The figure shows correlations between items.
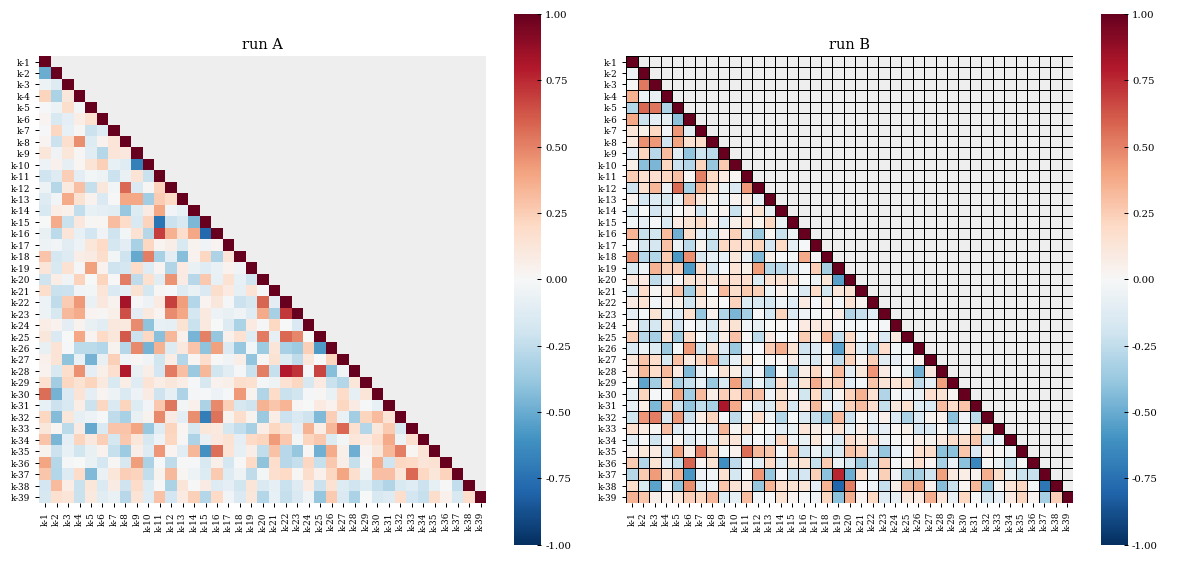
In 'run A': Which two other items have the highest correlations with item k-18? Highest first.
k-10, k-30
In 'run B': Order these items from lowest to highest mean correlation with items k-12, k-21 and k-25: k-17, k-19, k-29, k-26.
k-26, k-29, k-19, k-17
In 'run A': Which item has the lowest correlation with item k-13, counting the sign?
k-18
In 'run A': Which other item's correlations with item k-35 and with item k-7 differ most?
k-15
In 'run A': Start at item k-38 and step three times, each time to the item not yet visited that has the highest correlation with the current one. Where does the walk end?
k-25
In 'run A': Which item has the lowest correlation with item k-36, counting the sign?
k-20
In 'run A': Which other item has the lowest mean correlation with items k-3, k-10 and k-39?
k-33
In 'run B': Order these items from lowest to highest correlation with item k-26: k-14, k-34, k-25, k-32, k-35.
k-32, k-25, k-34, k-35, k-14
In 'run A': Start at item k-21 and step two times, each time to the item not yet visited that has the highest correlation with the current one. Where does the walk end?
k-31
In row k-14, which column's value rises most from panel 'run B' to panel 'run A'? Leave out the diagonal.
k-32
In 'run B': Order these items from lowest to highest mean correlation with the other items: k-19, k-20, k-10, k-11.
k-19, k-10, k-20, k-11
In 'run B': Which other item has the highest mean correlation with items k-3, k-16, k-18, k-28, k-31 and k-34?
k-4
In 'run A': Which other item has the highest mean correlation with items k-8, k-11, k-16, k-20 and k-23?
k-22
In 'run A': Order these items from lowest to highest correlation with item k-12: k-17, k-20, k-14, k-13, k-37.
k-14, k-17, k-13, k-37, k-20
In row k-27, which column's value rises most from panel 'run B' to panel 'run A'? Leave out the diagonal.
k-33
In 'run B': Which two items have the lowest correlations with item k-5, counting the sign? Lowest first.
k-18, k-16
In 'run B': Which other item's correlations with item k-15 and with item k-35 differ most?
k-11
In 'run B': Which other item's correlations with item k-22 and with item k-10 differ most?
k-2
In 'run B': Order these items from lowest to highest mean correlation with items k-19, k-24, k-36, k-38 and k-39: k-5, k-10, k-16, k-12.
k-5, k-12, k-10, k-16
